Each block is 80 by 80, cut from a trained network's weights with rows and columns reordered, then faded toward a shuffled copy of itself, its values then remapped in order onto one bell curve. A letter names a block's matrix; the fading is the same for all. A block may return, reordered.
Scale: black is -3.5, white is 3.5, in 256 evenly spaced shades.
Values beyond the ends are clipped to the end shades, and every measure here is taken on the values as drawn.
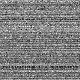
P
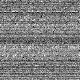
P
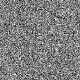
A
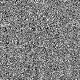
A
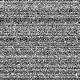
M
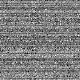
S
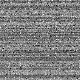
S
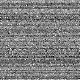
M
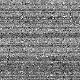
S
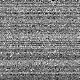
M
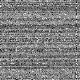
S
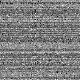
M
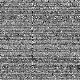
S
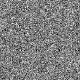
A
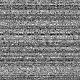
P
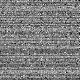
S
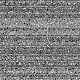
S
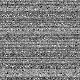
S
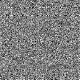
A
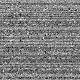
S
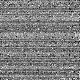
S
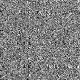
A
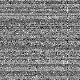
S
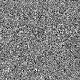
A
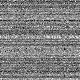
P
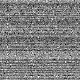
M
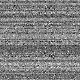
M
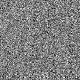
A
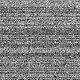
S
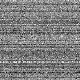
P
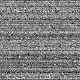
P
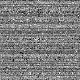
S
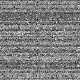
M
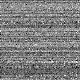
M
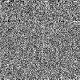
A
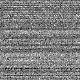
P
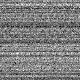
P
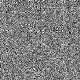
A
